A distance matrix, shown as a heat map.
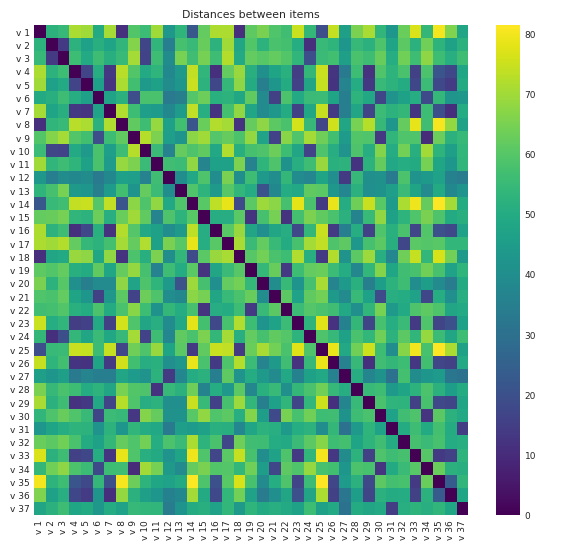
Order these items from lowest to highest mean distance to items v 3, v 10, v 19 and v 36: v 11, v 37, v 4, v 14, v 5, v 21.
v 5, v 4, v 11, v 37, v 21, v 14
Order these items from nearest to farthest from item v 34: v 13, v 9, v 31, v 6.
v 9, v 6, v 13, v 31
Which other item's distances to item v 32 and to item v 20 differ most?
v 17
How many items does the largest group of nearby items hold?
10
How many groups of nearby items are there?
10
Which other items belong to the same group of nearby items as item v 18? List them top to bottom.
v 1, v 8, v 14, v 25
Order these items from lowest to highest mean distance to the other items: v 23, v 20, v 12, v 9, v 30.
v 12, v 23, v 20, v 30, v 9
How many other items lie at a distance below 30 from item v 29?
9
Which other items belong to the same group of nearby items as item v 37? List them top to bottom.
v 31
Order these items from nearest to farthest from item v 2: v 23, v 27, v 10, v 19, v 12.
v 10, v 12, v 27, v 23, v 19
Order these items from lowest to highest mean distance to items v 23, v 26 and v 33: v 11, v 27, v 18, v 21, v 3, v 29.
v 29, v 27, v 21, v 11, v 3, v 18
